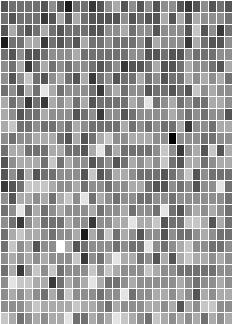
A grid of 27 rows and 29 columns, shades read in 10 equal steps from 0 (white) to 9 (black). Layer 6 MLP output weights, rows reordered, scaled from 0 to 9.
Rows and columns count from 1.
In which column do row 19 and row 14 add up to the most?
12
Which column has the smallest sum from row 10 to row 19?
28
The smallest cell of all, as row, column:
21, 8
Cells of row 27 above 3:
12
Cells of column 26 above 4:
10
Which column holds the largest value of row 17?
2
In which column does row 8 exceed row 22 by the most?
24
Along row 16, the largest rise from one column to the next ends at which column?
29
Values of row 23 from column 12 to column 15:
2 4 2 3
